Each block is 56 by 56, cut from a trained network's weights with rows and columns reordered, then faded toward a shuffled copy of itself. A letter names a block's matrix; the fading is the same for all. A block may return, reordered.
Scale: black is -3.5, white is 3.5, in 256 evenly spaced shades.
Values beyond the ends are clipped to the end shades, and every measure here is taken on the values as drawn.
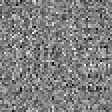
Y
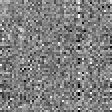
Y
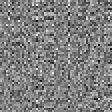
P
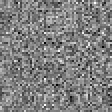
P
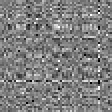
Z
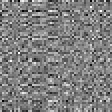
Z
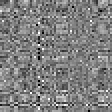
Z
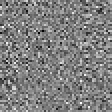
Y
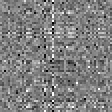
Z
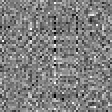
Y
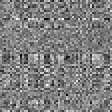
Z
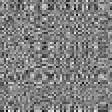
Z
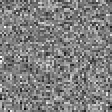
P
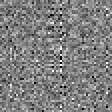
Y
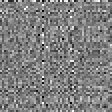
Z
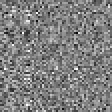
P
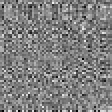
Z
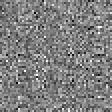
Y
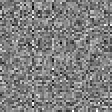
P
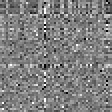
Z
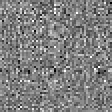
Y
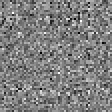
Y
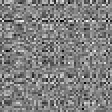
Z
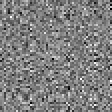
Y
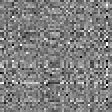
Z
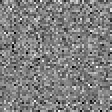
Y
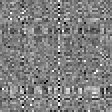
Z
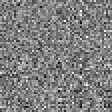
P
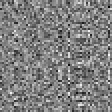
P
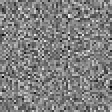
P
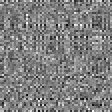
Z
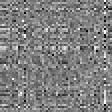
Z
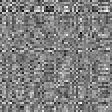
Z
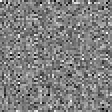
Y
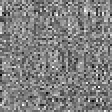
P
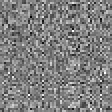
P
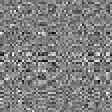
Z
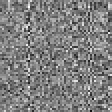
P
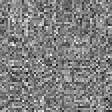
P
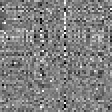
Z
